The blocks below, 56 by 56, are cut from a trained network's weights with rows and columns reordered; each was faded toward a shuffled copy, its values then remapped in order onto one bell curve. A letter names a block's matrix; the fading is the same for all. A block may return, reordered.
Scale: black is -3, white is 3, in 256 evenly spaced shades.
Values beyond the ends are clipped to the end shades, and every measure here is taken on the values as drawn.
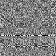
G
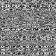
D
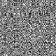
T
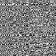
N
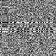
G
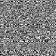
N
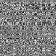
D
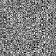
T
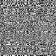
D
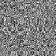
T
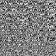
D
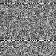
G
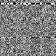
G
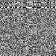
G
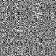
T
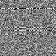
G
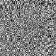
T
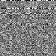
G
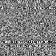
D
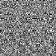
N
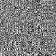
T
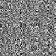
T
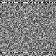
G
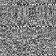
G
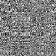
T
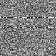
G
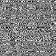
D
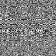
D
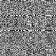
G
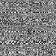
D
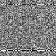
G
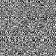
D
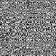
D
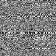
D
